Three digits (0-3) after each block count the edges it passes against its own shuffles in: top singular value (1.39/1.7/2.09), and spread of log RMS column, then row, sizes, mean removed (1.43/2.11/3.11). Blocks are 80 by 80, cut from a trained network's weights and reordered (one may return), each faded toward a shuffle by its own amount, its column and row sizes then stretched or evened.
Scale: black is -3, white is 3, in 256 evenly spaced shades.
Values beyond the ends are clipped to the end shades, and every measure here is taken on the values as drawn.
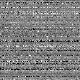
3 1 3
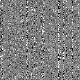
0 3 0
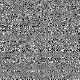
0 1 3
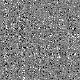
1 2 1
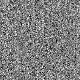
0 1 0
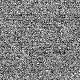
0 0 0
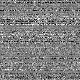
2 0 3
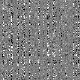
2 3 1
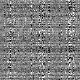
3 3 0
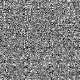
0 2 0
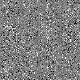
1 2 0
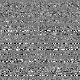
1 1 3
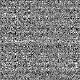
1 2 1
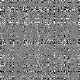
1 3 3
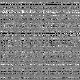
3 2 3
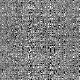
1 3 0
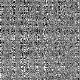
2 3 1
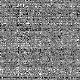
2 2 2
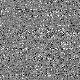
0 1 2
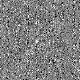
1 2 0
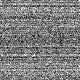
3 1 1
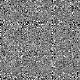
1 2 2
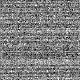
3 2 0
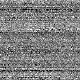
3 1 2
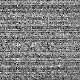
3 2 0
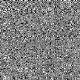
3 1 2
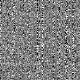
0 3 0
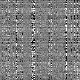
3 3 0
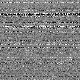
2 0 3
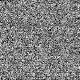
0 1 0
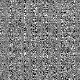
1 3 0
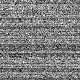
3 0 0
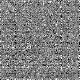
1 2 1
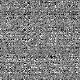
1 2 2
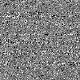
0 1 2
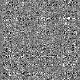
0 2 2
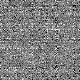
1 2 1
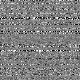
0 0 3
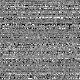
2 1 3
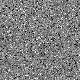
1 0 0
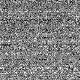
1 0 2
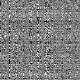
2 3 0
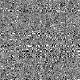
2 1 2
